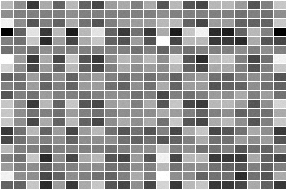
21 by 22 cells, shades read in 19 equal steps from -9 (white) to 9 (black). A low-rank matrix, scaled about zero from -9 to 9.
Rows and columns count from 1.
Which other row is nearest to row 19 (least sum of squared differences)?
17
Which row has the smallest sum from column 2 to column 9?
4
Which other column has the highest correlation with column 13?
11
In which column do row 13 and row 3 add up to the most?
16
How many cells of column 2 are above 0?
8
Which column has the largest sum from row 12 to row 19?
19
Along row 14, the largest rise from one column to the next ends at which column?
15
